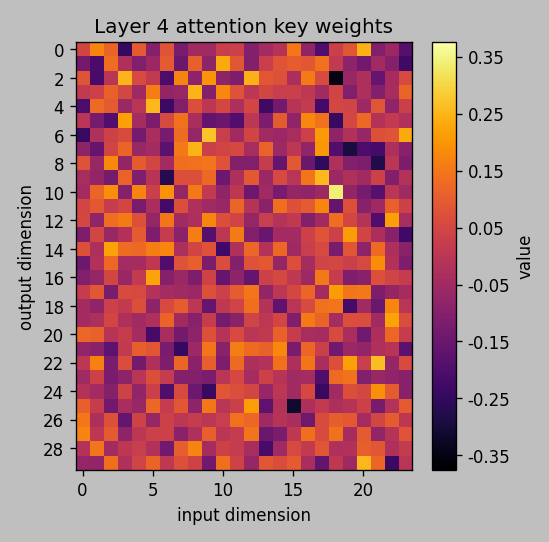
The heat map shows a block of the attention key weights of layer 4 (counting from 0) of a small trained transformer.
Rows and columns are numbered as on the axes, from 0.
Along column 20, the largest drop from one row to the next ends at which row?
1
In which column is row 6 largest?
9
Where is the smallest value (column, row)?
18, 2
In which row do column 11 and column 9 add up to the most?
21
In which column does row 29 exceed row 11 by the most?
20
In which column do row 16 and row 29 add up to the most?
5
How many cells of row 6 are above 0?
11
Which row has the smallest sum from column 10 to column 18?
8
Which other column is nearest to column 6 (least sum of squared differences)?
4
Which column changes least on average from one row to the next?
15
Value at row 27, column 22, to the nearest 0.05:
0
